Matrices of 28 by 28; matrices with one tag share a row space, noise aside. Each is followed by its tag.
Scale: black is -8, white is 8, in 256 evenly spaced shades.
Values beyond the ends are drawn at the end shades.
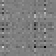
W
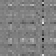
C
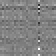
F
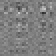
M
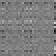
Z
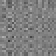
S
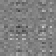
M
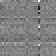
F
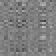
M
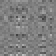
M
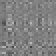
S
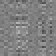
M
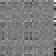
Z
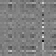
C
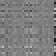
Z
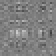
M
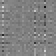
W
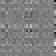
Z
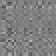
S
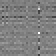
F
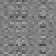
M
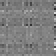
Z
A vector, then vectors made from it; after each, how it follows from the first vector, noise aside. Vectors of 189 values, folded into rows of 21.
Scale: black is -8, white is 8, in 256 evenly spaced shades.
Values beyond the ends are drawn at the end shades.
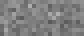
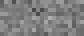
wrapped around, negated.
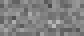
wrapped around.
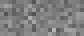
reversed.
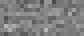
wrapped around.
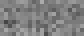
wrapped around, negated.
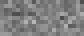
reversed.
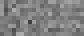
wrapped around, negated.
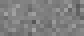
reversed, negated, partly zeroed.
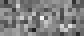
wrapped around, scaled up.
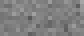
reversed, negated, partly zeroed.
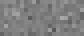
reversed, negated, partly zeroed.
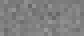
negated, shrunk.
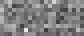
wrapped around, scaled up.
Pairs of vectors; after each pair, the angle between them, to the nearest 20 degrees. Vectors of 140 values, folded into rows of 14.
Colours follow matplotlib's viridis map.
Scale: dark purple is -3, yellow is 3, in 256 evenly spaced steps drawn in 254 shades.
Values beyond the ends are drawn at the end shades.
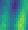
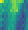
160 degrees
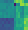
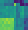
160 degrees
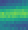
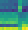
100 degrees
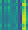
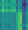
140 degrees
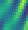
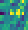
60 degrees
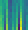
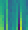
20 degrees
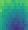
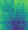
20 degrees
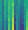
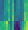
60 degrees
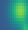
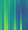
140 degrees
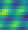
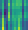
100 degrees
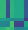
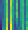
80 degrees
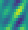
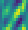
20 degrees
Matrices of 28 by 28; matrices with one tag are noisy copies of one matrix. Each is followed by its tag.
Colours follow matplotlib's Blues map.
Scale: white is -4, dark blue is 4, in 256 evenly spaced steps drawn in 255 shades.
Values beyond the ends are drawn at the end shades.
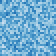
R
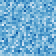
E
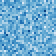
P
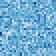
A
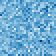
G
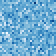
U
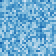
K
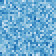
R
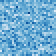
G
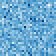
R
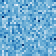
R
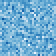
E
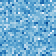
G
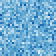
A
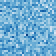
P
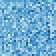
E
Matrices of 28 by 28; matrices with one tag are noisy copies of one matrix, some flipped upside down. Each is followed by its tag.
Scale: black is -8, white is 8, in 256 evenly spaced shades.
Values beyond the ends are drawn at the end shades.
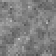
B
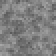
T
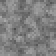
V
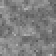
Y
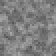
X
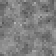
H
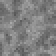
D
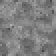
H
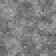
H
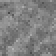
B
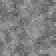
D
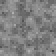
V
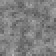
V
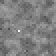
H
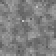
V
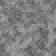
X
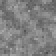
B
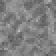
X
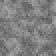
H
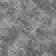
B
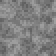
H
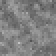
B
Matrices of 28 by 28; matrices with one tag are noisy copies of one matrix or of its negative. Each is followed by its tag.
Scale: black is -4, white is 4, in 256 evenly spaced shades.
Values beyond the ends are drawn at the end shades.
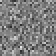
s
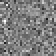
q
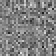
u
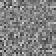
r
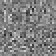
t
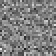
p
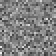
p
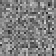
u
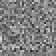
s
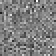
t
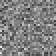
p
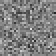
t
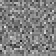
s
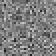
t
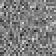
r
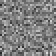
p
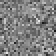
q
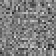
u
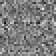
q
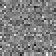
p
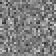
q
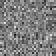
r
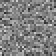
p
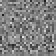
s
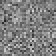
t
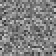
p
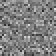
p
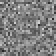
q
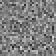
s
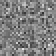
u
